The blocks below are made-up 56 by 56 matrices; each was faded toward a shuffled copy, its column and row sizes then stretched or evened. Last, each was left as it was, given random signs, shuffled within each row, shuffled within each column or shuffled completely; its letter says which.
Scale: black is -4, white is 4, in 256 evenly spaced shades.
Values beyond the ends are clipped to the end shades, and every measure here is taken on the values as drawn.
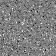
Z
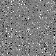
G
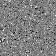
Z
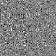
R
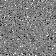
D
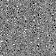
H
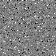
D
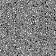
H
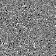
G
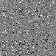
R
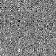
R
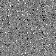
G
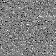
D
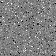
Z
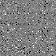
R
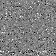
D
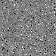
H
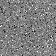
Z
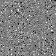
H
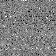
D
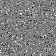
D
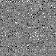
R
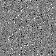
H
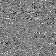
D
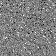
Z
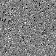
H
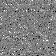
D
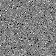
Z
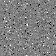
H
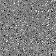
G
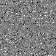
D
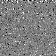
D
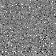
D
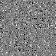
G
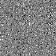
G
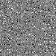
R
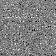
D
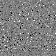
D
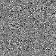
G
